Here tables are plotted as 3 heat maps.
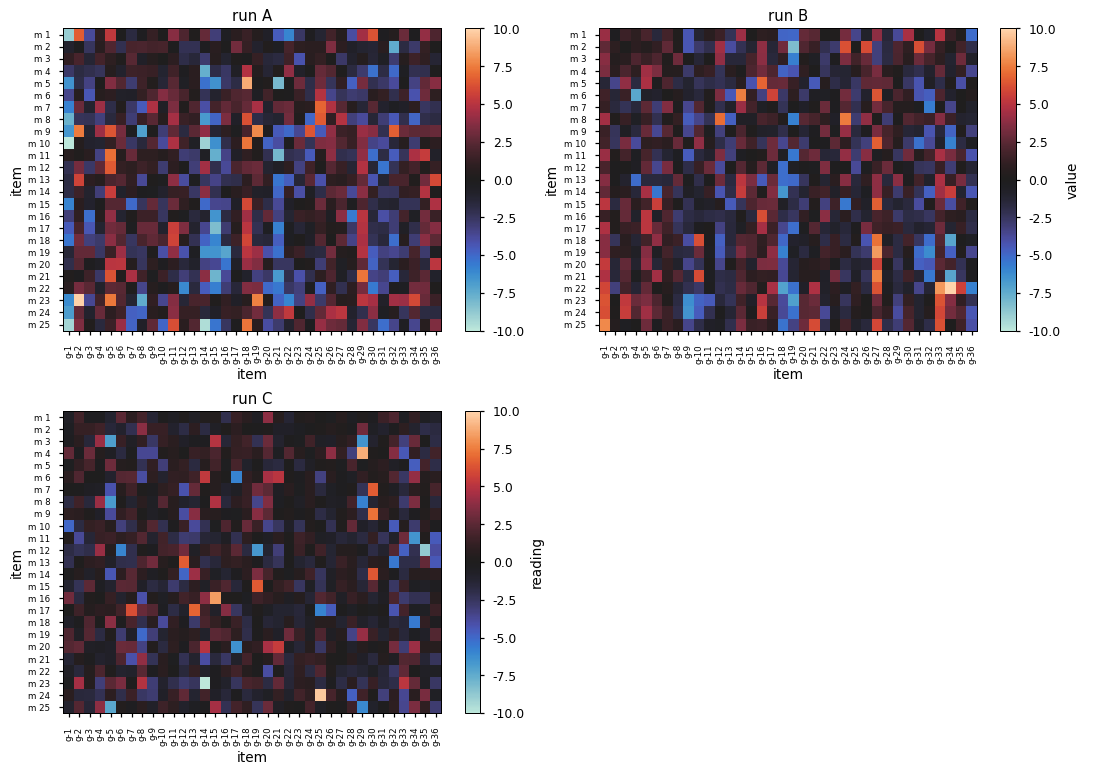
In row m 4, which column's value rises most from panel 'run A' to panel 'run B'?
g-14
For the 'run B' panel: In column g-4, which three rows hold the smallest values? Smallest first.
m 6, m 13, m 10
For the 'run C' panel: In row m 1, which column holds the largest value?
g-20
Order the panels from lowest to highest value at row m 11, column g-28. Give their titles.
run A, run C, run B
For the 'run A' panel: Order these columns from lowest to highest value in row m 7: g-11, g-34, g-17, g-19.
g-34, g-17, g-11, g-19
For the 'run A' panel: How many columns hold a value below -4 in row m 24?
3
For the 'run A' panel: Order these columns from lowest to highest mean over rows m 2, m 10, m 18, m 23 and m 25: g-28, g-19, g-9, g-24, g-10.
g-10, g-28, g-24, g-19, g-9
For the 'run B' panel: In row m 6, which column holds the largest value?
g-14
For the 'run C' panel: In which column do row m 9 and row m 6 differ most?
g-30
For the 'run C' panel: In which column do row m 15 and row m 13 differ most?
g-12
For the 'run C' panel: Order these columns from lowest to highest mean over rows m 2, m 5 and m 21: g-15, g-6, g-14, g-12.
g-14, g-12, g-15, g-6
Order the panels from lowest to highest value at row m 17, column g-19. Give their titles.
run B, run A, run C
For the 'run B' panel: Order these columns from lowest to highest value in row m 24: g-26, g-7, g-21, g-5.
g-26, g-7, g-21, g-5
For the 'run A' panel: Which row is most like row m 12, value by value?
m 14
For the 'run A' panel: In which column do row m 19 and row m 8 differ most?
g-16
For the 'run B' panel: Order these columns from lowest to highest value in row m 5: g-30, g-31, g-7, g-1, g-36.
g-31, g-30, g-1, g-36, g-7
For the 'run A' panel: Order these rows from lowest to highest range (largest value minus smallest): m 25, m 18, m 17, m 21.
m 18, m 17, m 21, m 25
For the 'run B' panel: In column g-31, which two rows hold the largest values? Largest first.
m 2, m 3
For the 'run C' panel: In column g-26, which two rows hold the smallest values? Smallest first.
m 17, m 10
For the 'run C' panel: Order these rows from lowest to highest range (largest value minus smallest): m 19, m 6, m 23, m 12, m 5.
m 5, m 19, m 6, m 12, m 23
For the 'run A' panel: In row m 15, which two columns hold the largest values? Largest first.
g-18, g-36
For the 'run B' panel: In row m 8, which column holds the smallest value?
g-19
